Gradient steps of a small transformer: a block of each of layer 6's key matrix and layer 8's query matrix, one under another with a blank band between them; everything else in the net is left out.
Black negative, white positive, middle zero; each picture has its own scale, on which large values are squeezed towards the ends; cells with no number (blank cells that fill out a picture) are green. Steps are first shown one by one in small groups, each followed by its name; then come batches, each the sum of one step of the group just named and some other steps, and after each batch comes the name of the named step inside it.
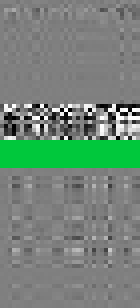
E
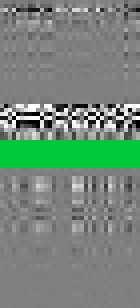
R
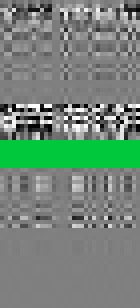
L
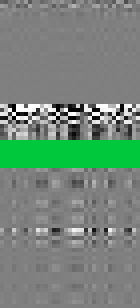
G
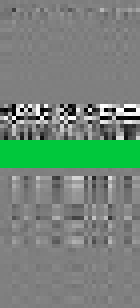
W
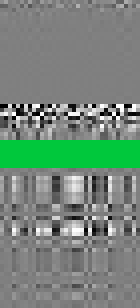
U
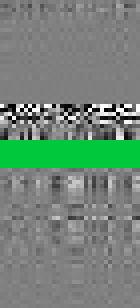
W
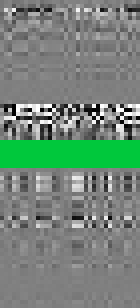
L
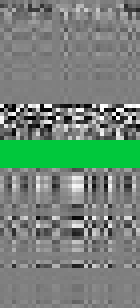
L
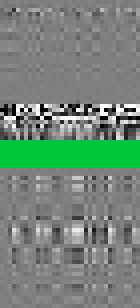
W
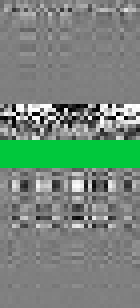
R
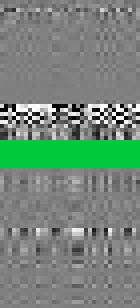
G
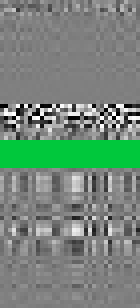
U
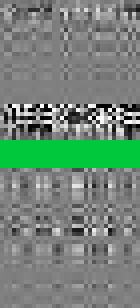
L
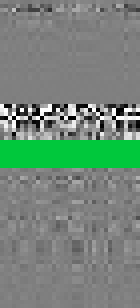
R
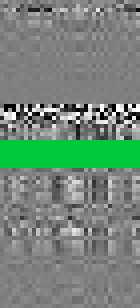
U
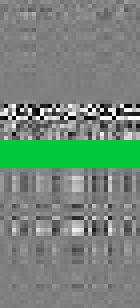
U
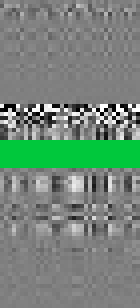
U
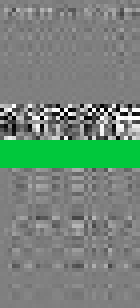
E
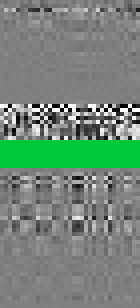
E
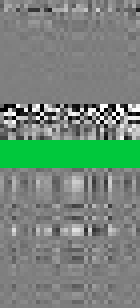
U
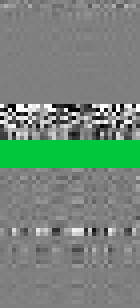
G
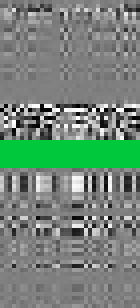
L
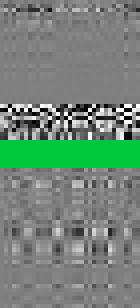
R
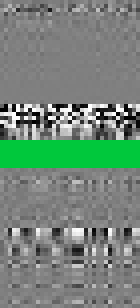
R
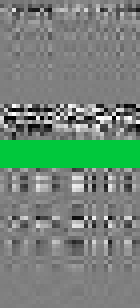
L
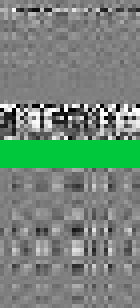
E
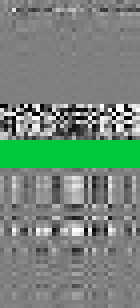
U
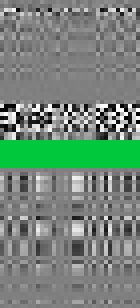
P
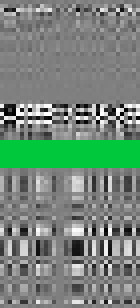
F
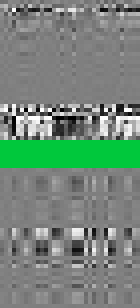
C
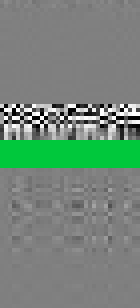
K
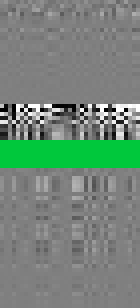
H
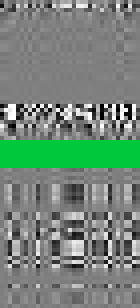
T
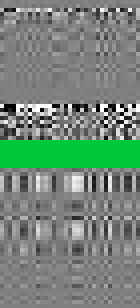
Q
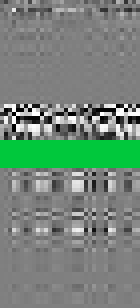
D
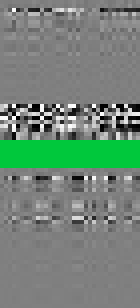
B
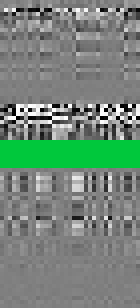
P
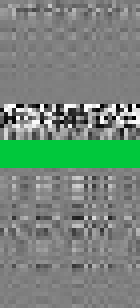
K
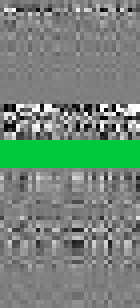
P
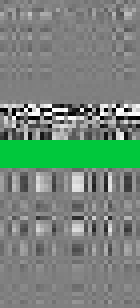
D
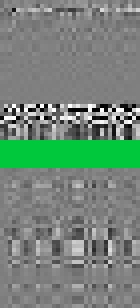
T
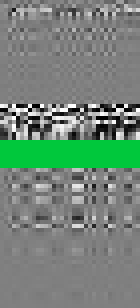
B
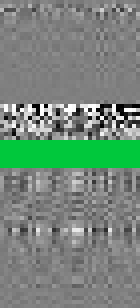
Q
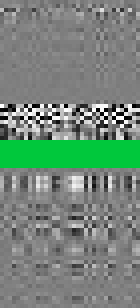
Q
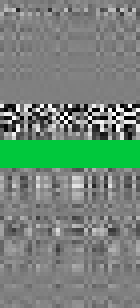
P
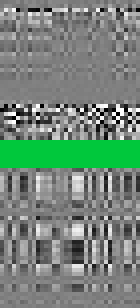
P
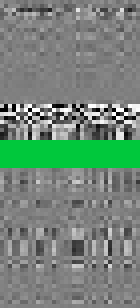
H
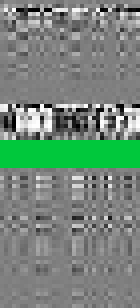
C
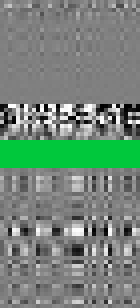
F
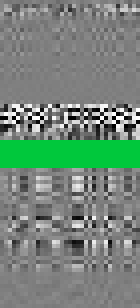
P
